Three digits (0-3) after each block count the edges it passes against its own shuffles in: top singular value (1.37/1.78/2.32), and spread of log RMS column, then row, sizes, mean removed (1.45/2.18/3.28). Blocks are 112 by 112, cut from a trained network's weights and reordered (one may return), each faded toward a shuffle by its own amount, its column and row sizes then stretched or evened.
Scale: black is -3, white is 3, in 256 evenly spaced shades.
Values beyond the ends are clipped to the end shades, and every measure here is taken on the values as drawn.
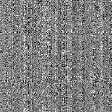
2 2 1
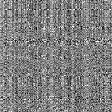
3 0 2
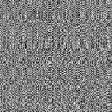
3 2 0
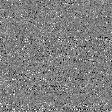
0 0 2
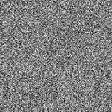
3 0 0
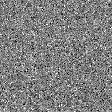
1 0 0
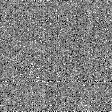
1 0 2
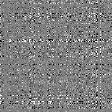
2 3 3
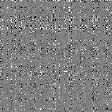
0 3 3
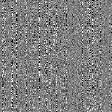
2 3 0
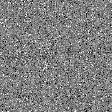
0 1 0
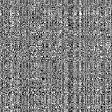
3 1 2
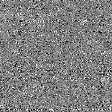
1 1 2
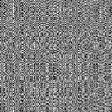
3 3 0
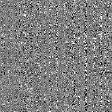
0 3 2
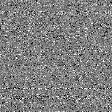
1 0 2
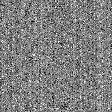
1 1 0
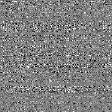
0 2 3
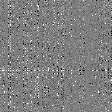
1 3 1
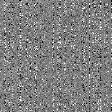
1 3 1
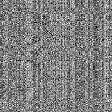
3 0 1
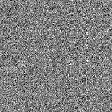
2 1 0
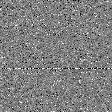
1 0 1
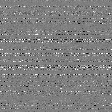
1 0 3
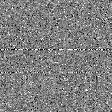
2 0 1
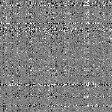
1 2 3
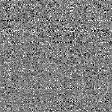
1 2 2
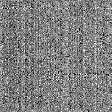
2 1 1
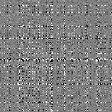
3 3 3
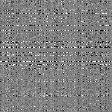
2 2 3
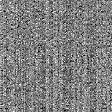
2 0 1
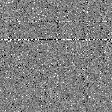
2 1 1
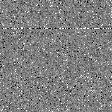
1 1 1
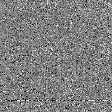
1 1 1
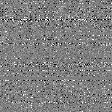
1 1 3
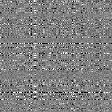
3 2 3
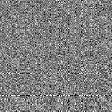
3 2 1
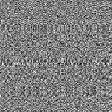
3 0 1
